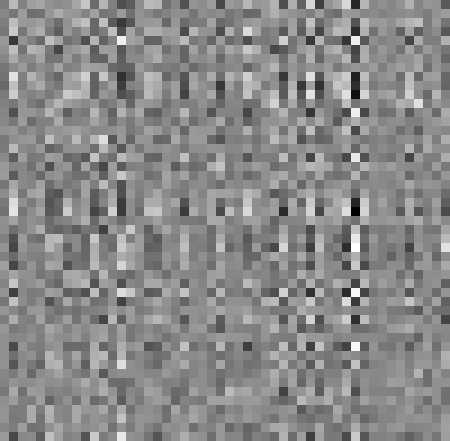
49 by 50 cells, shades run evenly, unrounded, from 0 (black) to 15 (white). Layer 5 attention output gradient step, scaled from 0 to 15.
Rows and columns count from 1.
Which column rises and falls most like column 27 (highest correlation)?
37
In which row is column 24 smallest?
13
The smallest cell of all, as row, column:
24, 40
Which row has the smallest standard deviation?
38
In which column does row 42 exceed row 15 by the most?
47
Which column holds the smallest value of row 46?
34
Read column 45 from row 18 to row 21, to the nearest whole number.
8 8 9 8
